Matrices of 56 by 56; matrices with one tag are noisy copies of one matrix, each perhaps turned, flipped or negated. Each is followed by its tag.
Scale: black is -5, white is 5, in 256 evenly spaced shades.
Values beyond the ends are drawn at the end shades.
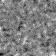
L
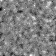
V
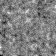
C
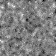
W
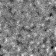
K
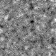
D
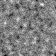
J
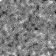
W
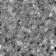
K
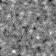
J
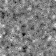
D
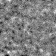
K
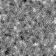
V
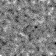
W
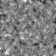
V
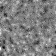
K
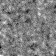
C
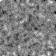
W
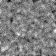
V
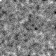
W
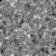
W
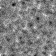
J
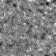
K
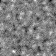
J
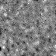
K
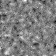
V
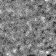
K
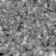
L
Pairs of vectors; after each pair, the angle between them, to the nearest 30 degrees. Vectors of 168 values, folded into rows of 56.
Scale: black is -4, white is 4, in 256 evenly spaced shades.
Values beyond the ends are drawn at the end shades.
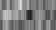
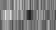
30 degrees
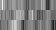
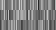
60 degrees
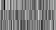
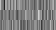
30 degrees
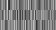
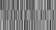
90 degrees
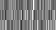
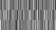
90 degrees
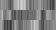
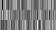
90 degrees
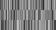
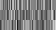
120 degrees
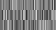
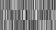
30 degrees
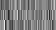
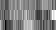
60 degrees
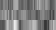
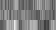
30 degrees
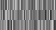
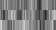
60 degrees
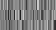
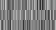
90 degrees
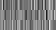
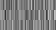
30 degrees
